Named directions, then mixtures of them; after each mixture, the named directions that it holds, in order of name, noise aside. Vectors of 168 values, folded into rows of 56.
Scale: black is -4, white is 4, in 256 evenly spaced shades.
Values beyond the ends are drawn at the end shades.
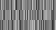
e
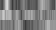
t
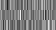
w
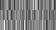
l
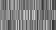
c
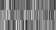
c, l, t.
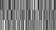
l.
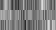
c, t, w.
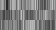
e, t.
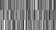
l.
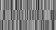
e.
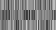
c, t.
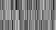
e, t.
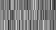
c, l, w.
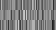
c, e.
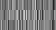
c, e.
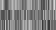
l, t, w.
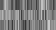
e, t, w.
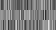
c, t, w.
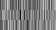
c, t, w.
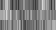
c, t.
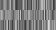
e, t, w.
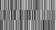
c, e, w.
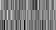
l.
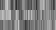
e, t.
